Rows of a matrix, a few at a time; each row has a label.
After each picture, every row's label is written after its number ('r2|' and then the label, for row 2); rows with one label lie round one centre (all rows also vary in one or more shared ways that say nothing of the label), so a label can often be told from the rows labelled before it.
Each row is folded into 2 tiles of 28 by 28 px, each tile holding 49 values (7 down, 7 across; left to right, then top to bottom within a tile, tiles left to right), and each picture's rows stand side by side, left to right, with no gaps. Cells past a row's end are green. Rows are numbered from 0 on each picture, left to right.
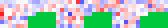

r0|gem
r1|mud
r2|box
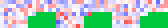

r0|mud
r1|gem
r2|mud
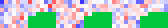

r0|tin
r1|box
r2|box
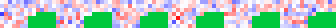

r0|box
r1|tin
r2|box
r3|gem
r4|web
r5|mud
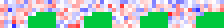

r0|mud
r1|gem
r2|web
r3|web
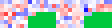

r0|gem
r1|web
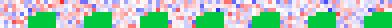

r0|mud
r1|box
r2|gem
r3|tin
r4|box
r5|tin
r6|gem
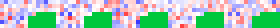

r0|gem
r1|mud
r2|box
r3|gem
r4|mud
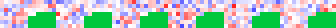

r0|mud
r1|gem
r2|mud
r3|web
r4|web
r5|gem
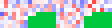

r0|box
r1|box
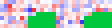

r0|web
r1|tin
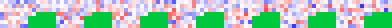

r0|box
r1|gem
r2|gem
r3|gem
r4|tin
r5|mud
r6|mud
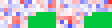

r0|mud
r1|mud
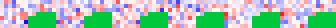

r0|tin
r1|tin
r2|tin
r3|web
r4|gem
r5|gem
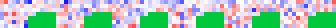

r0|box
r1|web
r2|gem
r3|web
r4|web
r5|mud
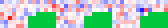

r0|gem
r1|mud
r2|web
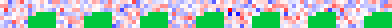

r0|mud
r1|mud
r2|mud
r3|tin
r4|mud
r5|mud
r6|mud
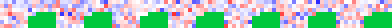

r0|web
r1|mud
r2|tin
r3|box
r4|tin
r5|gem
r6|tin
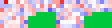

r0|tin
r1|tin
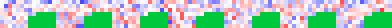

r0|web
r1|box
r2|mud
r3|tin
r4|gem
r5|web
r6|box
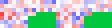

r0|gem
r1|gem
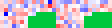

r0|mud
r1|web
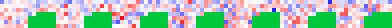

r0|gem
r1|web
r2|gem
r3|mud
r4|tin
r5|mud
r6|web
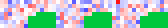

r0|box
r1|box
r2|tin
